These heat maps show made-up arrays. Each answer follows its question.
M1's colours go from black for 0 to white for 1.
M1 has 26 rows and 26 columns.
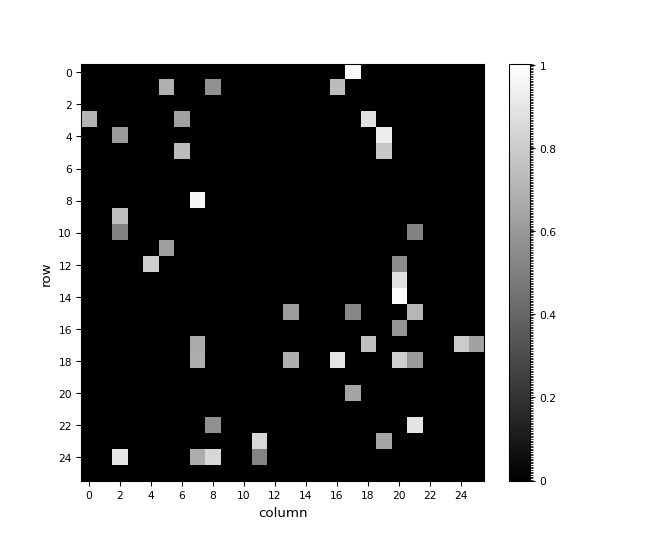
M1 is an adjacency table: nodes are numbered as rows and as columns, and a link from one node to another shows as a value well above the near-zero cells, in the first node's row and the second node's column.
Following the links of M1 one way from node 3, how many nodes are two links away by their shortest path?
6
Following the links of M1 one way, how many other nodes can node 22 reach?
3
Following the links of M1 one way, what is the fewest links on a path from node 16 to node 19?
6
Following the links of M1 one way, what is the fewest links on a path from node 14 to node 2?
4
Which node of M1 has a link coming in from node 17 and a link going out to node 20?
node 18
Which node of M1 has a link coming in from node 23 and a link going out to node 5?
node 11
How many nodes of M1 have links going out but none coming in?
9
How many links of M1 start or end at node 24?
5
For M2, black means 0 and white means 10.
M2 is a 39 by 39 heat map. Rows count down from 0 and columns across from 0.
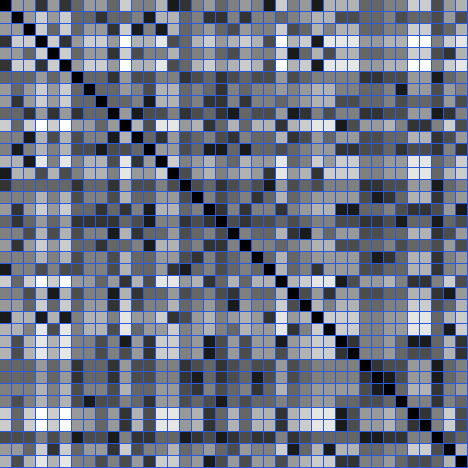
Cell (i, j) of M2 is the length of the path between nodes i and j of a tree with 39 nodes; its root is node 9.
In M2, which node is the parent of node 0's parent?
15
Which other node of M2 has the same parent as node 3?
5
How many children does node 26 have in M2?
2
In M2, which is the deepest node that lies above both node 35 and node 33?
18
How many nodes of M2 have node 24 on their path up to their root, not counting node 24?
3
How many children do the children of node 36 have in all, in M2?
6
